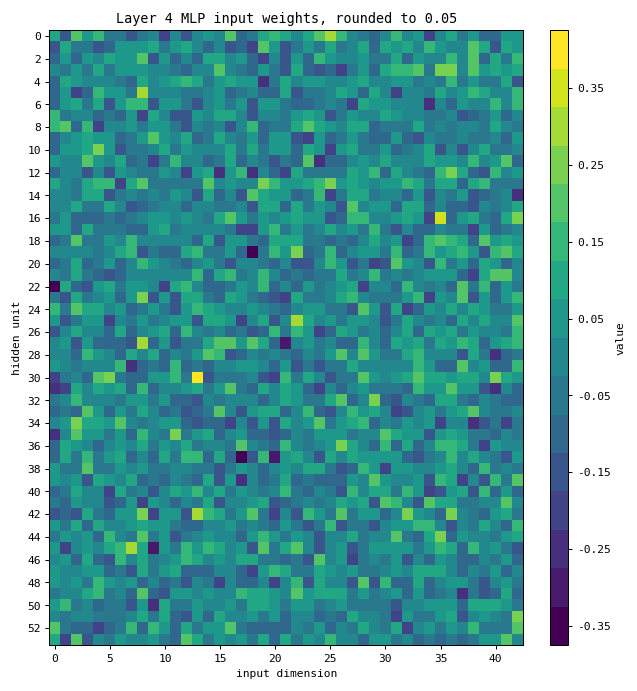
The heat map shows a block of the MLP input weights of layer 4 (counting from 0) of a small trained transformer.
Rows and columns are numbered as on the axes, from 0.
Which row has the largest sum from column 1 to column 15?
45
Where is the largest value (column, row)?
13, 30
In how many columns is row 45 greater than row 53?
21
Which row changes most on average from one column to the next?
42
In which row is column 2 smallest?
5
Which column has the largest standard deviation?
8
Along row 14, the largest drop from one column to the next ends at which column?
25
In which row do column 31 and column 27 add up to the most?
44
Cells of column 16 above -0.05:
37
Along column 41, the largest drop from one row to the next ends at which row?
20
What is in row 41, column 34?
0.2
